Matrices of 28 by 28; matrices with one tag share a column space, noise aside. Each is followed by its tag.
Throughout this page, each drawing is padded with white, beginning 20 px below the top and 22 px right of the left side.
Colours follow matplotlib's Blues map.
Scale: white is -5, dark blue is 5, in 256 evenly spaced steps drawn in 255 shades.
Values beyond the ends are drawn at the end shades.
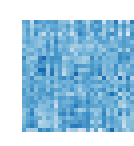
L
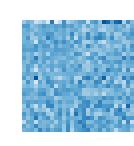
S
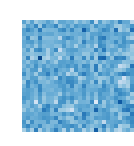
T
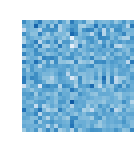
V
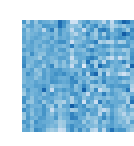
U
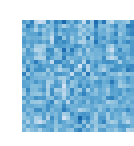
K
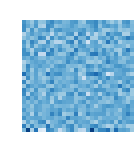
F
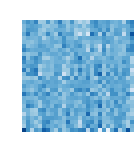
L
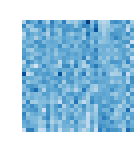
U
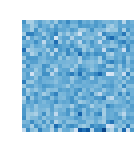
F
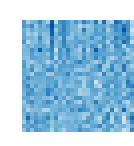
K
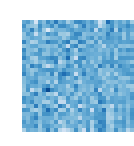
U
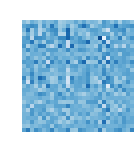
V
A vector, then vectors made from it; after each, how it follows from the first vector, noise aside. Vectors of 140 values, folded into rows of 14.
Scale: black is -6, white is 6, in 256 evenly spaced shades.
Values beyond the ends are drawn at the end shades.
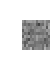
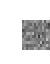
wrapped around, negated.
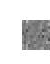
reversed, partly zeroed.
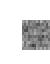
reversed.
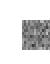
reversed.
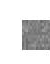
reversed, negated, shrunk.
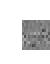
reversed, partly zeroed.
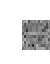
reversed.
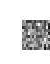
negated, scaled up.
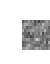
wrapped around, negated.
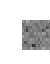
reversed, partly zeroed.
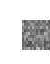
wrapped around, negated.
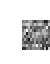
wrapped around, negated, scaled up.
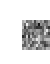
wrapped around, negated, scaled up.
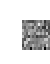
negated, scaled up.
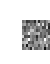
negated, scaled up.
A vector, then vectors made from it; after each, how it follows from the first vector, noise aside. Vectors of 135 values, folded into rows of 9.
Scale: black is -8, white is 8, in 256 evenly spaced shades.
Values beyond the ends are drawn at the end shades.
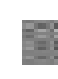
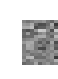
scaled up.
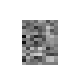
reversed, scaled up.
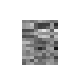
scaled up.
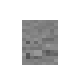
wrapped around, partly zeroed.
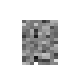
wrapped around, scaled up.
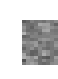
wrapped around, negated.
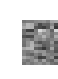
scaled up.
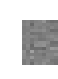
wrapped around, shrunk.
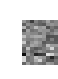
reversed, negated, scaled up.
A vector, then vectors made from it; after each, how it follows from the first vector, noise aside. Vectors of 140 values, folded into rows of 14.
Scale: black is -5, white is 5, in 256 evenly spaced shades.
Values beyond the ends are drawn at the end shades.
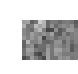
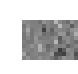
reversed, negated, partly zeroed.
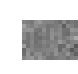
wrapped around, negated, shrunk.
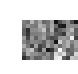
reversed, scaled up.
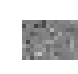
negated, partly zeroed.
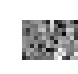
reversed, scaled up.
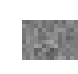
wrapped around, negated, shrunk.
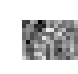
negated, scaled up.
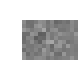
wrapped around, negated, shrunk.
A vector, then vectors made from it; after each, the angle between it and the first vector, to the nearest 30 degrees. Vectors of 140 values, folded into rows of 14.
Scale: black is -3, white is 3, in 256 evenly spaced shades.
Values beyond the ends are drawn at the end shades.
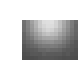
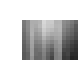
30 degrees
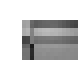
90 degrees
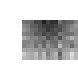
150 degrees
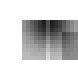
150 degrees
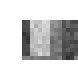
60 degrees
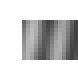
90 degrees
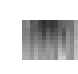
150 degrees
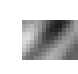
120 degrees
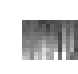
120 degrees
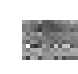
120 degrees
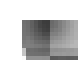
120 degrees
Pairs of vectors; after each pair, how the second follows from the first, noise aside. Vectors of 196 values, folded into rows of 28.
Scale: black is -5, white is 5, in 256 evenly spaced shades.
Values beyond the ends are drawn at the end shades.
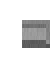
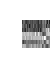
wrapped around, negated, scaled up.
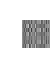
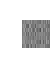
negated, shrunk.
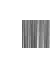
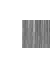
reversed, shrunk.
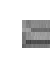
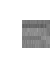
reversed, shrunk.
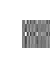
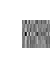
negated.
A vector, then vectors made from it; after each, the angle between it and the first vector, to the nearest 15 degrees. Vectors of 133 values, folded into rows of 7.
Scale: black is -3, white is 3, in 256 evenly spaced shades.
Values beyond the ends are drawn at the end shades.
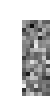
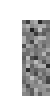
90 degrees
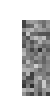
105 degrees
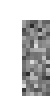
15 degrees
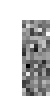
120 degrees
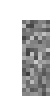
75 degrees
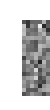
90 degrees
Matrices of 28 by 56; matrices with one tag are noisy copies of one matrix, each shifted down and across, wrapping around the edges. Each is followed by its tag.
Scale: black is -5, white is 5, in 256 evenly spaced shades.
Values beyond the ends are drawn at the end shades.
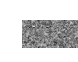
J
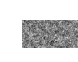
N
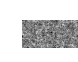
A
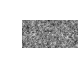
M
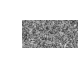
M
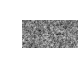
M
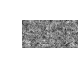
A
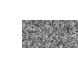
M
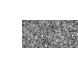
M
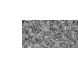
N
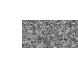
J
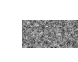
J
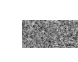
M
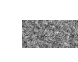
N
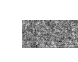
A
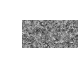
J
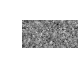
M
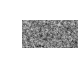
M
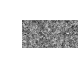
J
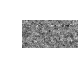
N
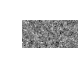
N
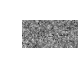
M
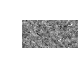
N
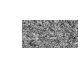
A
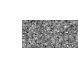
J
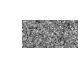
M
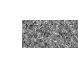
N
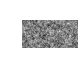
N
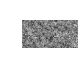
N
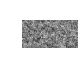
N
